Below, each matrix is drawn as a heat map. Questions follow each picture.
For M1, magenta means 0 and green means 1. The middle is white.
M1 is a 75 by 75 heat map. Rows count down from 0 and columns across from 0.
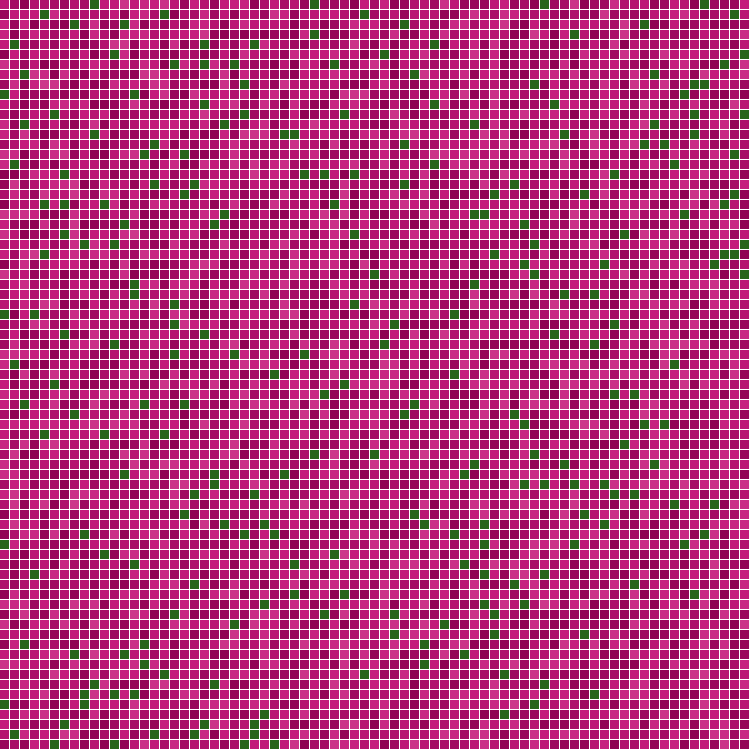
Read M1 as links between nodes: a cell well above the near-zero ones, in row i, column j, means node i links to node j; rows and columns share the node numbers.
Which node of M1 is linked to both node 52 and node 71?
node 26
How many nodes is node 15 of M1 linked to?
3
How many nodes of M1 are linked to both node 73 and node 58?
1
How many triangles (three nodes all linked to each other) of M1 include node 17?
2
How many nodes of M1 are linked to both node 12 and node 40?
1
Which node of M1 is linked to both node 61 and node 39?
node 32
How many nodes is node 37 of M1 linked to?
2
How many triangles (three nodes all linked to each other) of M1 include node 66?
0
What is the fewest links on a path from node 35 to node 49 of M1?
3
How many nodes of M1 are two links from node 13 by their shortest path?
7
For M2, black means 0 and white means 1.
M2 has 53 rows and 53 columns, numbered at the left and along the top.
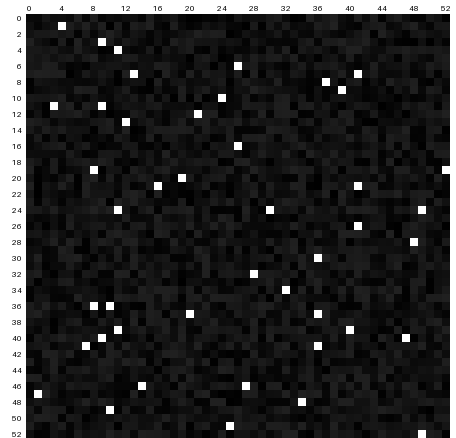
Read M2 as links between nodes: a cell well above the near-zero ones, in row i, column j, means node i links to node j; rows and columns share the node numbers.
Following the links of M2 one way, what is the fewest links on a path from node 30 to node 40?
7
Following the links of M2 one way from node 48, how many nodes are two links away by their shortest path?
1
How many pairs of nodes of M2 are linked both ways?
1
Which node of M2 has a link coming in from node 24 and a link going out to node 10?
node 49
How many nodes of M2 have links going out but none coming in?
3
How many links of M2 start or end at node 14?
1
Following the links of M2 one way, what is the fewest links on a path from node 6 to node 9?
7
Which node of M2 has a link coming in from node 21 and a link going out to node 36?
node 41
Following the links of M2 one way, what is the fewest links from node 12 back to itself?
5
